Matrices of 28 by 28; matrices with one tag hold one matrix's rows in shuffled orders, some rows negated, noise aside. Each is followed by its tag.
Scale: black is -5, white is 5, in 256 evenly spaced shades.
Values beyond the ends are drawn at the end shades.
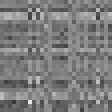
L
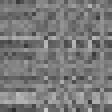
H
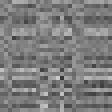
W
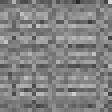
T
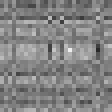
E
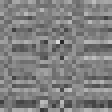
W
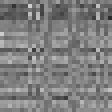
L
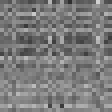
E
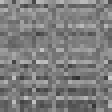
T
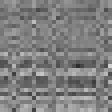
T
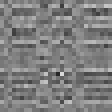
W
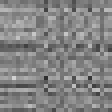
H
